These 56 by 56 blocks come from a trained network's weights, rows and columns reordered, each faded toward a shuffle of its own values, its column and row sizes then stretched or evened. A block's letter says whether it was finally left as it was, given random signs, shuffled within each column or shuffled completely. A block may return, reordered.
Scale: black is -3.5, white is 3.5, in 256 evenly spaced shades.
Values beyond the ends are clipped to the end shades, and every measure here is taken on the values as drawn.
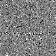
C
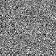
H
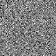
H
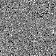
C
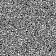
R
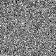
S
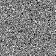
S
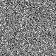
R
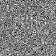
H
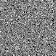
C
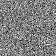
R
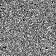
R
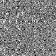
H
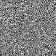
H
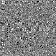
H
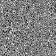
S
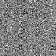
H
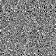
H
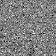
C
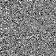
C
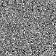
C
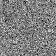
R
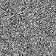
S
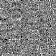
H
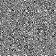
H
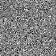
C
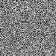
H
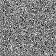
S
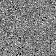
S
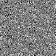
C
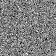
R
